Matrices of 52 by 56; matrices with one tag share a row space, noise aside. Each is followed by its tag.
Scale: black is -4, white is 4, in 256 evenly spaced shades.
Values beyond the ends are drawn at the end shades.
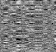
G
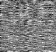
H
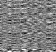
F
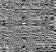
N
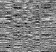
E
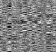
F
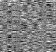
F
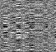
G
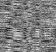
E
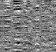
E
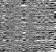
N
